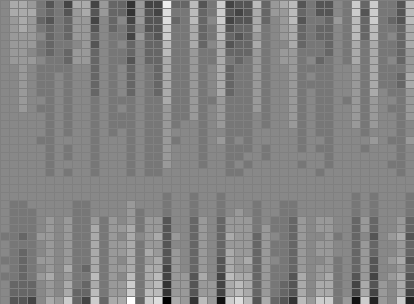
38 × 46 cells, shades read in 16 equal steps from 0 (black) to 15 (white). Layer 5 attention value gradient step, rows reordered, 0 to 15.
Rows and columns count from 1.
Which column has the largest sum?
19
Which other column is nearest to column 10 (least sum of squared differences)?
2
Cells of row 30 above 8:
18
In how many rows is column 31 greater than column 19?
14
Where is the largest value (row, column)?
38, 15
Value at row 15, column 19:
9
